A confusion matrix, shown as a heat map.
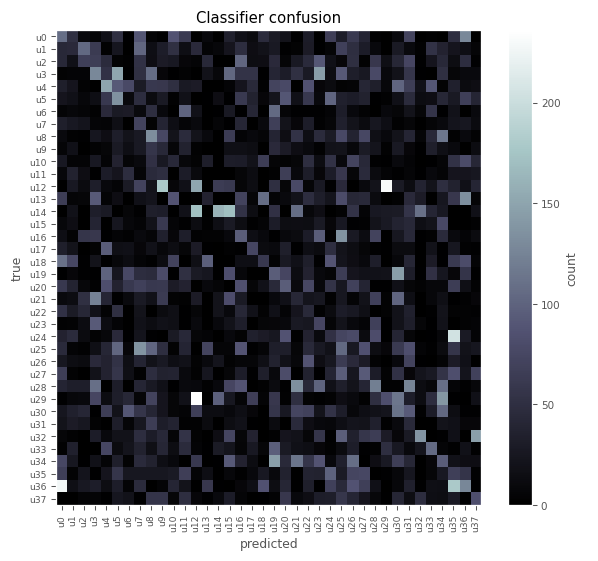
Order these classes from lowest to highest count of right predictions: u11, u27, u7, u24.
u11, u24, u7, u27
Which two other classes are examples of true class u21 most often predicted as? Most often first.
u3, u30
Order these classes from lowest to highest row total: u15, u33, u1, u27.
u15, u33, u1, u27
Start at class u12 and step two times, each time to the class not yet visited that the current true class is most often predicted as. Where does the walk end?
u34
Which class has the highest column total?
u25
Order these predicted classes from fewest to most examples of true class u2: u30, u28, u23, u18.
u18, u30, u28, u23
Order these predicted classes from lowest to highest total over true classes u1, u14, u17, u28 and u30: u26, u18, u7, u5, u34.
u18, u5, u26, u7, u34
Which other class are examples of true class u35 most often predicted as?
u24
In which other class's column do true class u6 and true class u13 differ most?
u36
